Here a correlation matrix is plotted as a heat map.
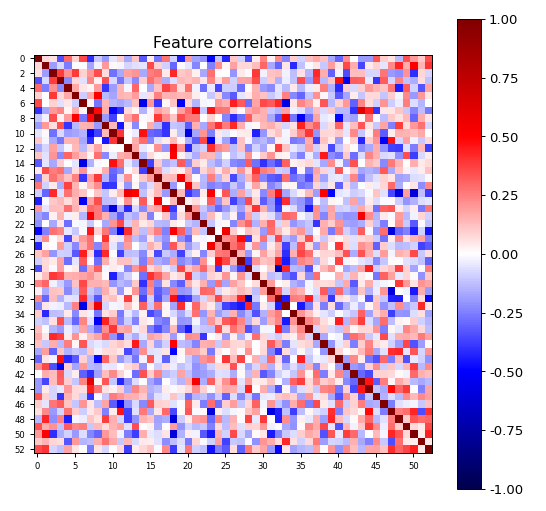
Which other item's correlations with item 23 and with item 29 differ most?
47
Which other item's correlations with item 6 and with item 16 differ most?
19
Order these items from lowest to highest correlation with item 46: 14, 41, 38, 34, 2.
14, 41, 38, 34, 2
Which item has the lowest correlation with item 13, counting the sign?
50
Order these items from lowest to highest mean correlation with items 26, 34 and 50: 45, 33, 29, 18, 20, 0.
18, 33, 29, 20, 45, 0
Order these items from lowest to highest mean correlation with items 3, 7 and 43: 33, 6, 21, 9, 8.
33, 6, 8, 9, 21
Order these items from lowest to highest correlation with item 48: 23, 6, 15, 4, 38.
4, 23, 38, 6, 15
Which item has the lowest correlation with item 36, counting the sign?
20
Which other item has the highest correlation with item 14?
10
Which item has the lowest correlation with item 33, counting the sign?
6
